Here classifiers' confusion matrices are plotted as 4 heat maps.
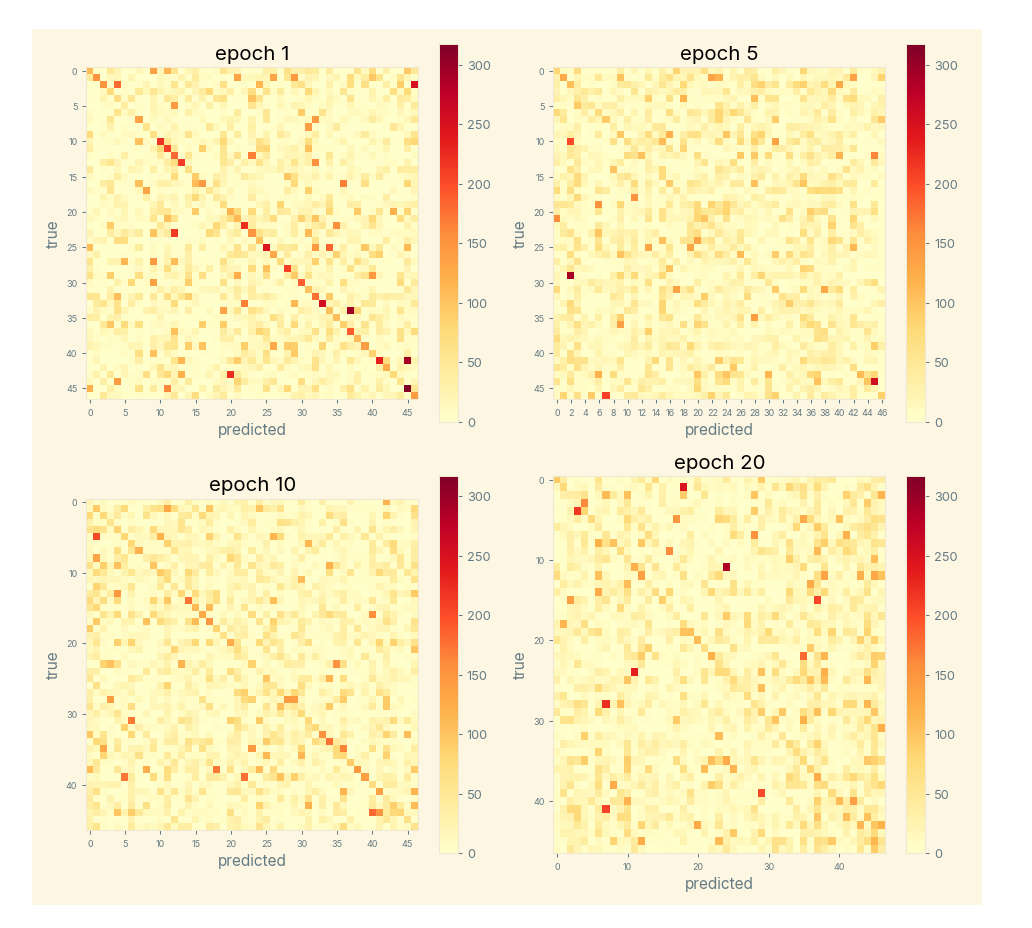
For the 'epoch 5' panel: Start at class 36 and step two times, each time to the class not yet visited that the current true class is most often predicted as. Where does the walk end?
16
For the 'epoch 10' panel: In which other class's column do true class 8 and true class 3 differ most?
1
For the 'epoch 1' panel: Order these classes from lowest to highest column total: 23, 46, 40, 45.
40, 46, 23, 45
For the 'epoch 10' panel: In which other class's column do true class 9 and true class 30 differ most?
34
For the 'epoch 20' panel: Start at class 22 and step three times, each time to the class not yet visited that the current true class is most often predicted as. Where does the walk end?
11
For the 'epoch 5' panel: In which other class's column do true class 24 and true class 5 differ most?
20
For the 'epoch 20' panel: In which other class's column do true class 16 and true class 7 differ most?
28
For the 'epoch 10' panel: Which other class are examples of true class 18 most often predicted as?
0
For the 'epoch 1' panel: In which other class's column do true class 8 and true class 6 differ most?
31
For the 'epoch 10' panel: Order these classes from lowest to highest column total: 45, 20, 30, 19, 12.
19, 45, 12, 20, 30
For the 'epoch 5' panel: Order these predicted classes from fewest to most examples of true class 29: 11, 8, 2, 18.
18, 8, 11, 2
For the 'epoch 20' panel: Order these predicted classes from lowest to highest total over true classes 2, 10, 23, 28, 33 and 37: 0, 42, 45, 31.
0, 31, 42, 45
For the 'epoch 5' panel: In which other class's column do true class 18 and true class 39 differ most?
11
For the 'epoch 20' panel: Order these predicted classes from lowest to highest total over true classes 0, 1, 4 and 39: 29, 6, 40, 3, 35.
40, 35, 6, 3, 29
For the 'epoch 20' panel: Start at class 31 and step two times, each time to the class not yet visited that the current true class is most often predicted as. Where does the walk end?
45
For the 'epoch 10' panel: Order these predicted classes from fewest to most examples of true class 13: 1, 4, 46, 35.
35, 1, 46, 4
